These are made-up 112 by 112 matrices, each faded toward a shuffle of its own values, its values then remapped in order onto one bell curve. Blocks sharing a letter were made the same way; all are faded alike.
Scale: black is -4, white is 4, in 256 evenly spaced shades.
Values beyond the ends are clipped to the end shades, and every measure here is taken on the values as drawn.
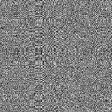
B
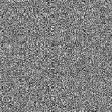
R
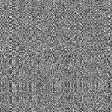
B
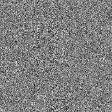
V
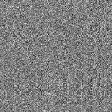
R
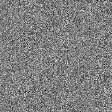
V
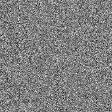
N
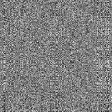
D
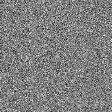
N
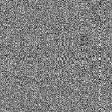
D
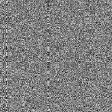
D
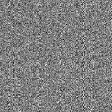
D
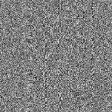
R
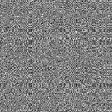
B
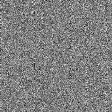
N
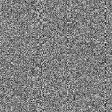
R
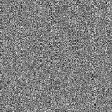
R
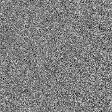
V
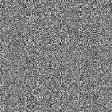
D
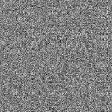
R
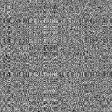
B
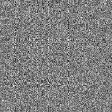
D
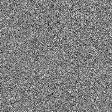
V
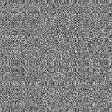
B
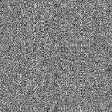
R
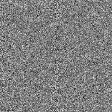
V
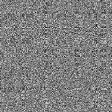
D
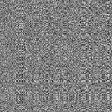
B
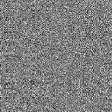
R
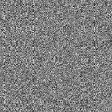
D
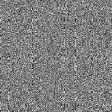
D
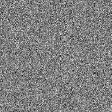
V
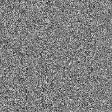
V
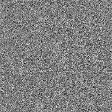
V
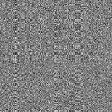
B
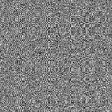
B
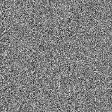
N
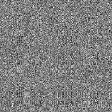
D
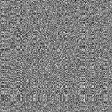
B
